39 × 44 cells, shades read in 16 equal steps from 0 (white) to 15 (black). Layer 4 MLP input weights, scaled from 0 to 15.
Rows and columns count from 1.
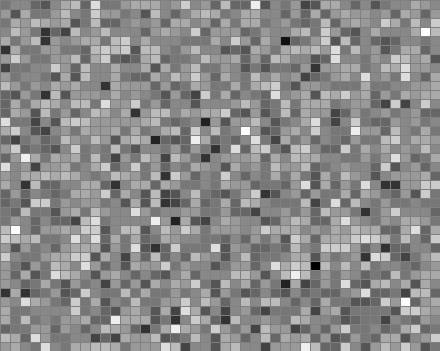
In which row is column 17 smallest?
39
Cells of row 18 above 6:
19
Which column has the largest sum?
32
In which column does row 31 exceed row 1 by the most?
10
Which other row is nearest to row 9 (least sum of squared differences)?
2
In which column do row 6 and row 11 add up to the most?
1
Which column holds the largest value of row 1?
31
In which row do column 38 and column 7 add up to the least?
29
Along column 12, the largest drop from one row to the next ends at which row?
36
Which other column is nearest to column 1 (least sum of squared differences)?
24
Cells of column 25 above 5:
30
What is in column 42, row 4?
5
